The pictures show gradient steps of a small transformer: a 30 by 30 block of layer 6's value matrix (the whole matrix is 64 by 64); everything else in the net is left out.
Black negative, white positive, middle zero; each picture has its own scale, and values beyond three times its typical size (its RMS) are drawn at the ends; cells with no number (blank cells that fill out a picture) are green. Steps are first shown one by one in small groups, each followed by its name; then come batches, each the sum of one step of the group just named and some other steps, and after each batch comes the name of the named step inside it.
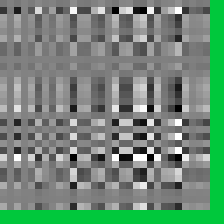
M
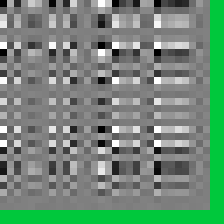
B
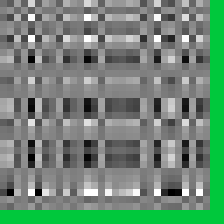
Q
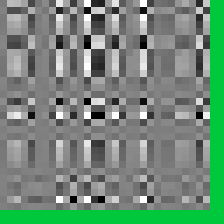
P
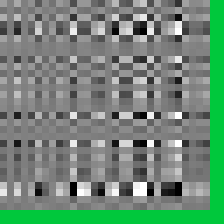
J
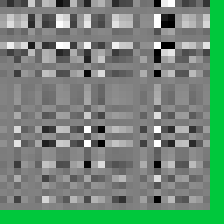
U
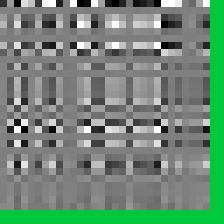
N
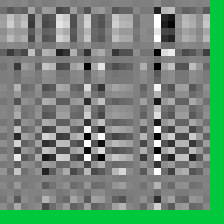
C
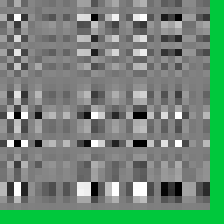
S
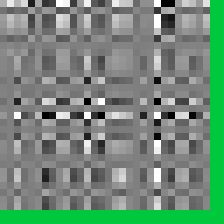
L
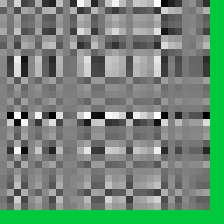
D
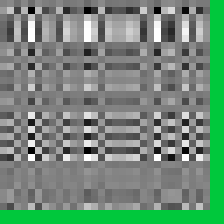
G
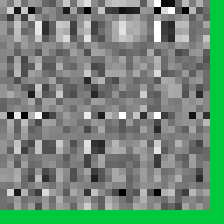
D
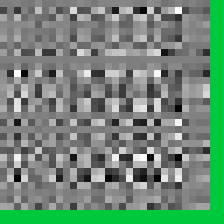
M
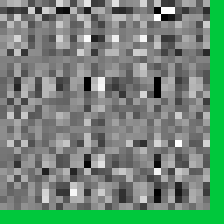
S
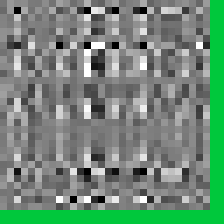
P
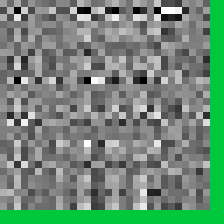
D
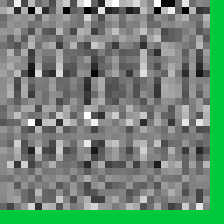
P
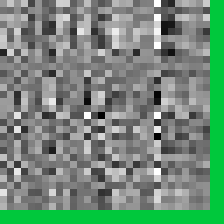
L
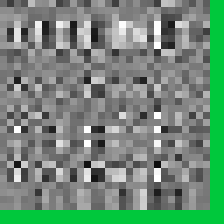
U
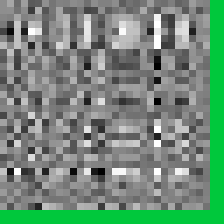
G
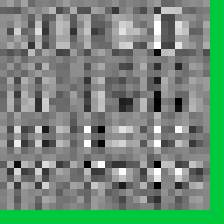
U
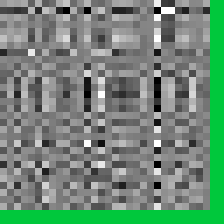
C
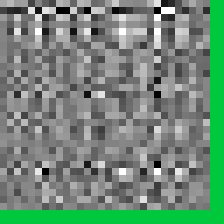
D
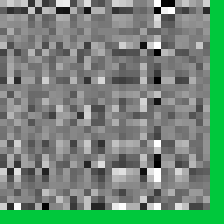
L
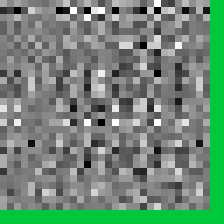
Q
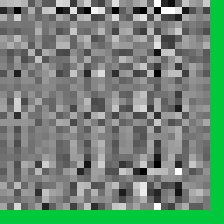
J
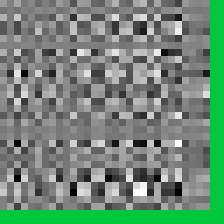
J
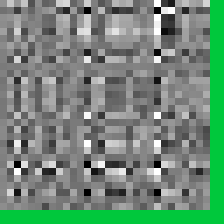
L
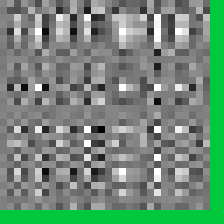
C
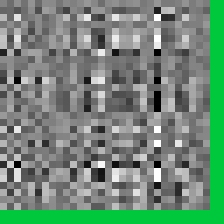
Q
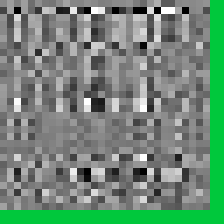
M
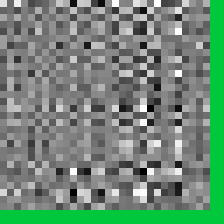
J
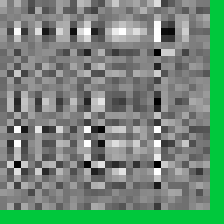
C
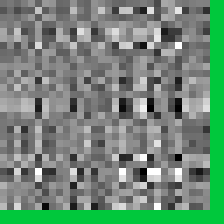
M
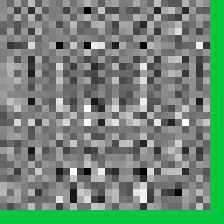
J
